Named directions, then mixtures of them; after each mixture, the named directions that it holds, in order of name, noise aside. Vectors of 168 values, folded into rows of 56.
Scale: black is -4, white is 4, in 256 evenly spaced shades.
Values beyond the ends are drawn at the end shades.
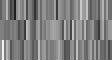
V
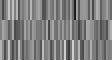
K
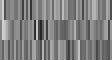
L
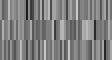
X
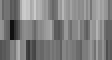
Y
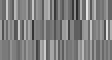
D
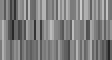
L, V, Y.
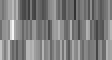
K, Y.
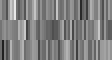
V.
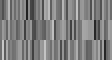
V, X.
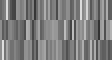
D, V.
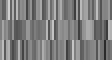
K, V, X.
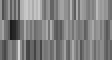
K, Y.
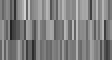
V, X, Y.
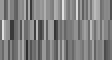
L, X, Y.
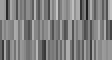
D, K, V.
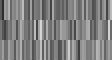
L, X.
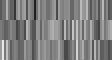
V.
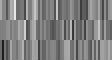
V.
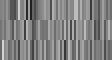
K, V, X.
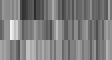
Y.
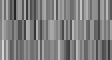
L, V.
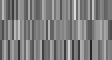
K.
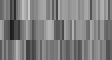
V, Y.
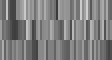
D, V, Y.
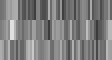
K, Y.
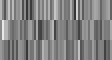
K, L, X.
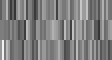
V.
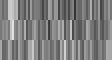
K, V, Y.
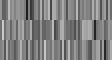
X.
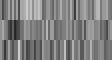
K, Y.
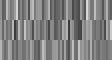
D, K.
